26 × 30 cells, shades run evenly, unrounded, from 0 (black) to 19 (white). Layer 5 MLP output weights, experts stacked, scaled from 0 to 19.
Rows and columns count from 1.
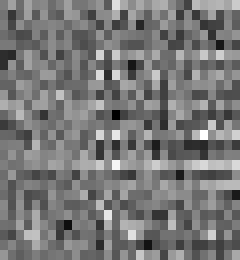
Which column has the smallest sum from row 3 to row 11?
21
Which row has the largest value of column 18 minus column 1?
6
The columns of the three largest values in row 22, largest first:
14, 5, 22
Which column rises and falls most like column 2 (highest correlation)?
12
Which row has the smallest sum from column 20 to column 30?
15
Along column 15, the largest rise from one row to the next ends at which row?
17
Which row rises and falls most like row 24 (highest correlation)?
13
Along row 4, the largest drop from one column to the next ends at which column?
27
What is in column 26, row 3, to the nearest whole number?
4
